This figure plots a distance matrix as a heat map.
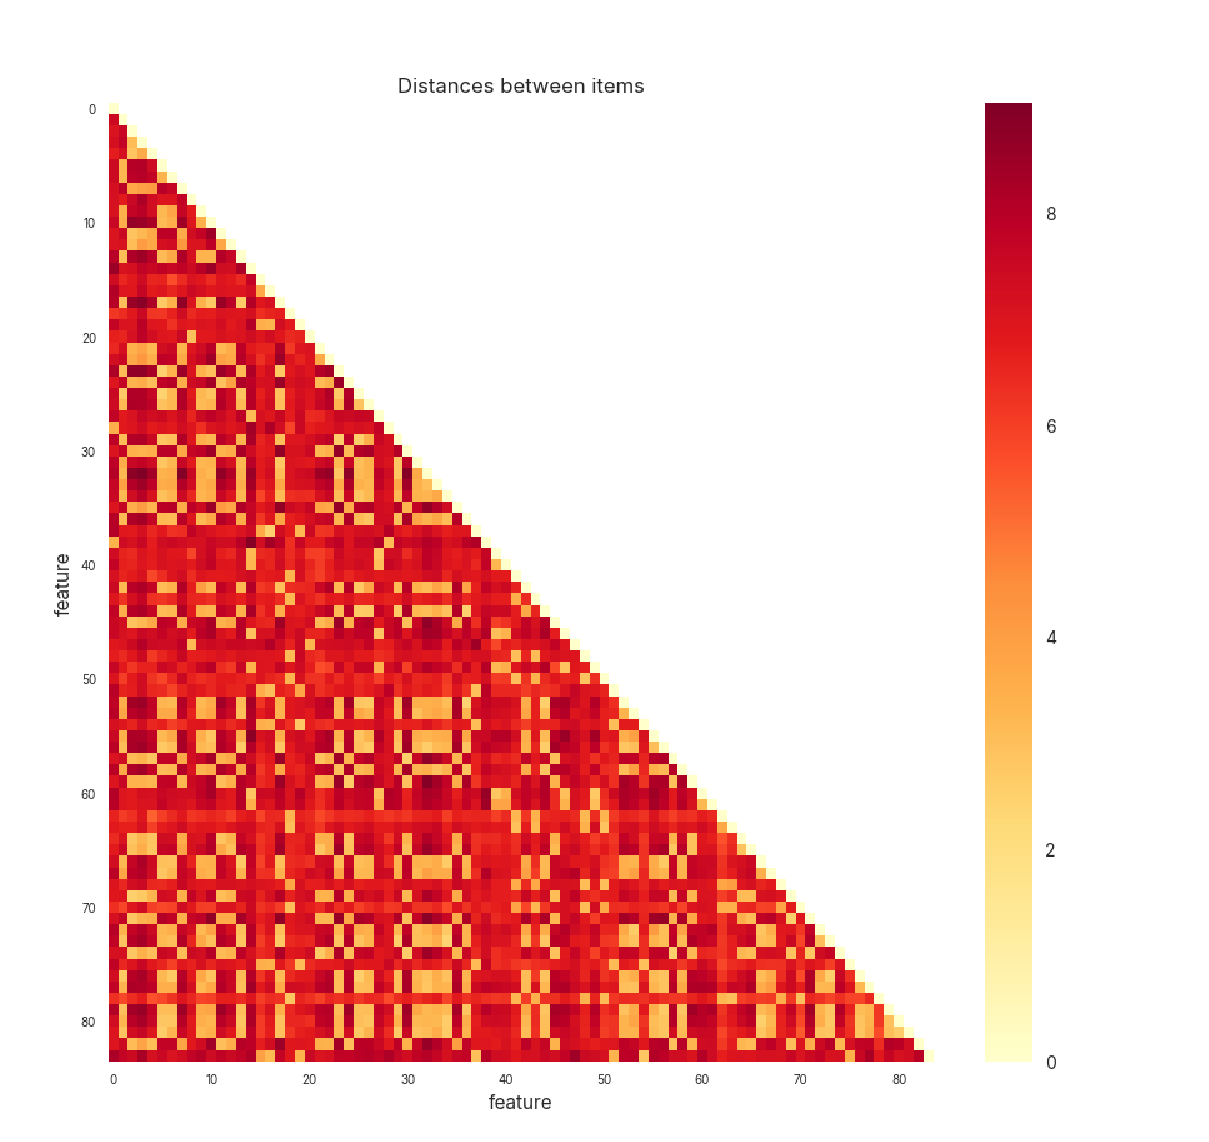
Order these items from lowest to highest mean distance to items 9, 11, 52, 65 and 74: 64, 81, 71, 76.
64, 71, 81, 76
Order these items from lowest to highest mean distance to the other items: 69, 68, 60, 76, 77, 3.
76, 77, 69, 68, 3, 60
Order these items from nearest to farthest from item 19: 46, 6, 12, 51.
51, 6, 12, 46
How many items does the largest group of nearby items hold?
32
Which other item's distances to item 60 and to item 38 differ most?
14
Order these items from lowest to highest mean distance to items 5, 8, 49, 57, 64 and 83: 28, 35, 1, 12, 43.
12, 35, 1, 43, 28
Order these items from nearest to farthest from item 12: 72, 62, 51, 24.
24, 62, 51, 72
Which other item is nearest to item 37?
16
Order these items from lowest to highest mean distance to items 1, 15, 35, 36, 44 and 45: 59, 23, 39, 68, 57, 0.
23, 57, 59, 39, 68, 0
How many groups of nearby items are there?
7
